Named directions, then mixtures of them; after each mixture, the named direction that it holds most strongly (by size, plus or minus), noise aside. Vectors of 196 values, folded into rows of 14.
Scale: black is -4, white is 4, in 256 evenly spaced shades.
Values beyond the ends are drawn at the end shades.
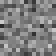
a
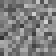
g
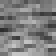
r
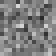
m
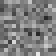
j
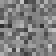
a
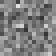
m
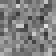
m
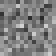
m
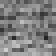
r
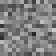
a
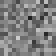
g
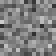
a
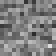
a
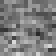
r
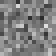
m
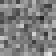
m
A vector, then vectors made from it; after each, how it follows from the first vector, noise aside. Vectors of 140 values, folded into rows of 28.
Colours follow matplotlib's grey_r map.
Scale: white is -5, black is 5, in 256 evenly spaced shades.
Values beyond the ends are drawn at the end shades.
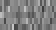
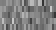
reversed, negated.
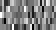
scaled up.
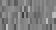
reversed, partly zeroed.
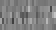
reversed, partly zeroed.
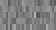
wrapped around, shrunk.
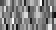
reversed, negated, scaled up.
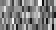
reversed, negated, scaled up.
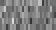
reversed, negated.
